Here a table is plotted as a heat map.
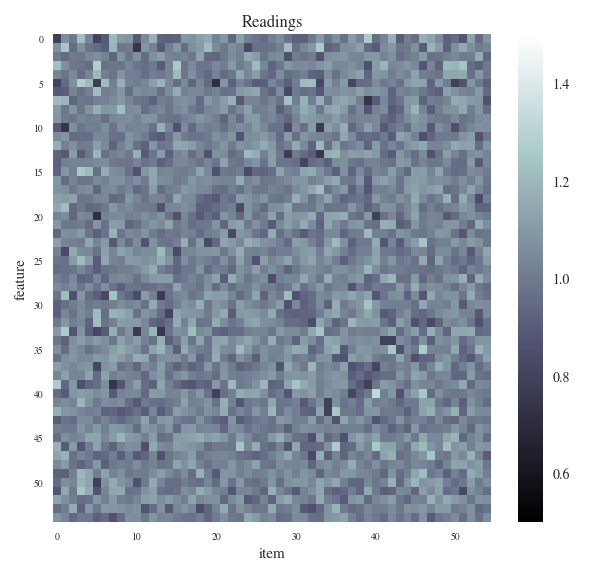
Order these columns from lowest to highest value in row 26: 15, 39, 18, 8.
15, 8, 18, 39
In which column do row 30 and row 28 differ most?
39
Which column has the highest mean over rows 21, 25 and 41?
3
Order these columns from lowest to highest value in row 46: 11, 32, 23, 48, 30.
11, 32, 48, 30, 23
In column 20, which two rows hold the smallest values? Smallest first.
5, 40
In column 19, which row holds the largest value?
1
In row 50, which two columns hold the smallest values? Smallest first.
5, 10
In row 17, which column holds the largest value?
33
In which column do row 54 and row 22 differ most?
7
